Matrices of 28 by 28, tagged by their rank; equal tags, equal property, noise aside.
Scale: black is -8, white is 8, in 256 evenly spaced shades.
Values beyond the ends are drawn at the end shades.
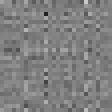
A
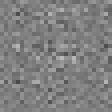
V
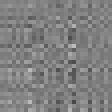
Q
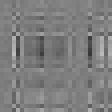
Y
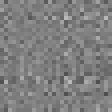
V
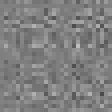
A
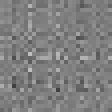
V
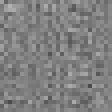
V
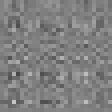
A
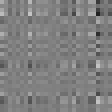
Y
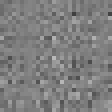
V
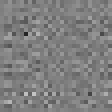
A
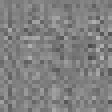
V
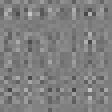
Q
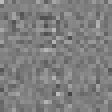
V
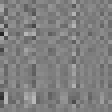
Q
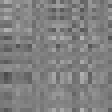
Q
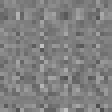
A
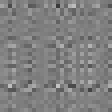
Q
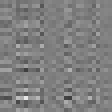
Q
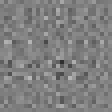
A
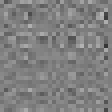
A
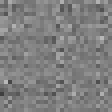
V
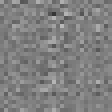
V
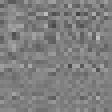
V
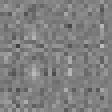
V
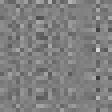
A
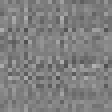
A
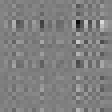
Y
